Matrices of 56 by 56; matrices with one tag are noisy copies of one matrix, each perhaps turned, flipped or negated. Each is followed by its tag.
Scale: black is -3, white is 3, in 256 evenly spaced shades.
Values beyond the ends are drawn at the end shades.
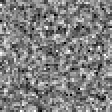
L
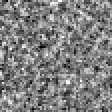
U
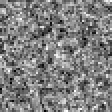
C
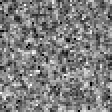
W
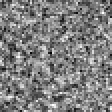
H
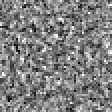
L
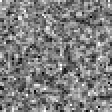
H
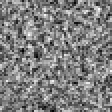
L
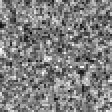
W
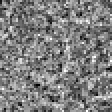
H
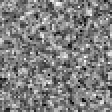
U
